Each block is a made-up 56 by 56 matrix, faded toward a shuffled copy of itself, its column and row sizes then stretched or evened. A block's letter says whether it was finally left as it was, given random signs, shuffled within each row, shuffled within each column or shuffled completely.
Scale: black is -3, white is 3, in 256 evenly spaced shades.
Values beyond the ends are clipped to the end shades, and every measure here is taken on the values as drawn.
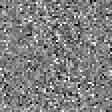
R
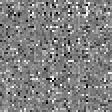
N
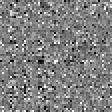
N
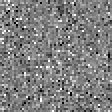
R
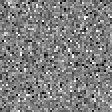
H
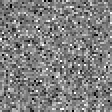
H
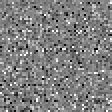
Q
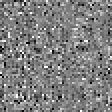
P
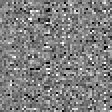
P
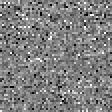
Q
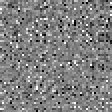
P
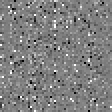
R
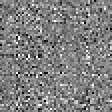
P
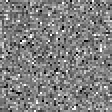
H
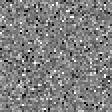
H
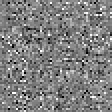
P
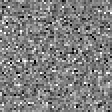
Q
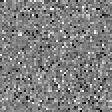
Q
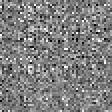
P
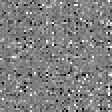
N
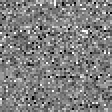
Q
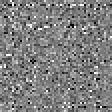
N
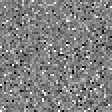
H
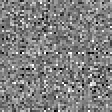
N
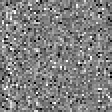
R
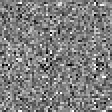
N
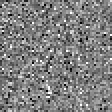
R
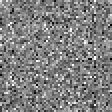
R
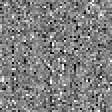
R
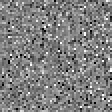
R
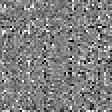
P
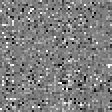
N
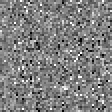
R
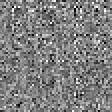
P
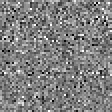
Q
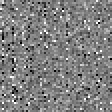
R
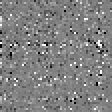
N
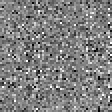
N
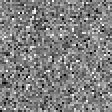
H
